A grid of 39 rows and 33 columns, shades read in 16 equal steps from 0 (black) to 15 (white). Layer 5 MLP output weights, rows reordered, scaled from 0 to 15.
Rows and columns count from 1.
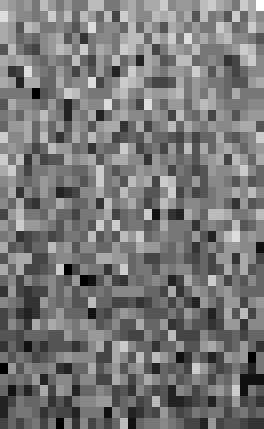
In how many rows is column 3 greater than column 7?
15
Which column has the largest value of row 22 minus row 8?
30
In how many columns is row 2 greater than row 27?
26
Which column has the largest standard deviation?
1
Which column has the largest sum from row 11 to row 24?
28
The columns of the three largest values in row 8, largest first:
12, 16, 17
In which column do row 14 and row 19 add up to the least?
5
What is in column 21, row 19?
11
